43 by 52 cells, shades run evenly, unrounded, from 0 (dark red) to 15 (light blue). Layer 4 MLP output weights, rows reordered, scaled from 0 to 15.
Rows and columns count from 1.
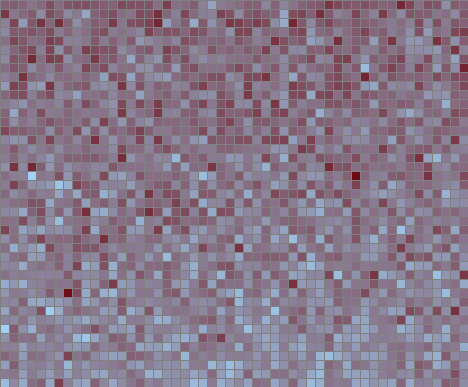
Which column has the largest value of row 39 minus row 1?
19
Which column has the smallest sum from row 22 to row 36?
9
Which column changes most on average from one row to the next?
33
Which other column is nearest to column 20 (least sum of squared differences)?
17
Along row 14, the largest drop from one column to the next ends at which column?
12
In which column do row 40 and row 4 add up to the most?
48
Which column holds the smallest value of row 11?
28
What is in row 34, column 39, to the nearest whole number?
8
